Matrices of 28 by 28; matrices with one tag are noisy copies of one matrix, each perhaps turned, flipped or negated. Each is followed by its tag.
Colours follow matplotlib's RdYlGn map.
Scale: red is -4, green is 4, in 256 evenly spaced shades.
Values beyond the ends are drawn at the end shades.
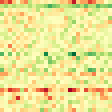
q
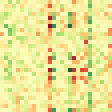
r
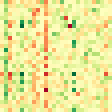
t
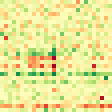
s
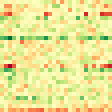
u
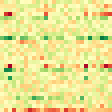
u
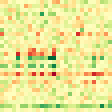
s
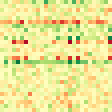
r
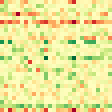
q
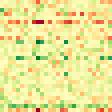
q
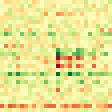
s
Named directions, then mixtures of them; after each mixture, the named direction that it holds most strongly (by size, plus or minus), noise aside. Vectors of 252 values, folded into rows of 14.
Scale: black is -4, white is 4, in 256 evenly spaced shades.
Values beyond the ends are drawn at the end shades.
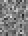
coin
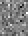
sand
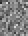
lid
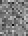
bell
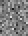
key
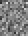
lid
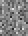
key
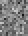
coin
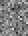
key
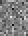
bell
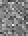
bell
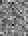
bell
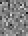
sand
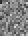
lid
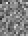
lid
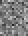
bell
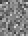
lid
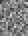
lid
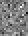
sand
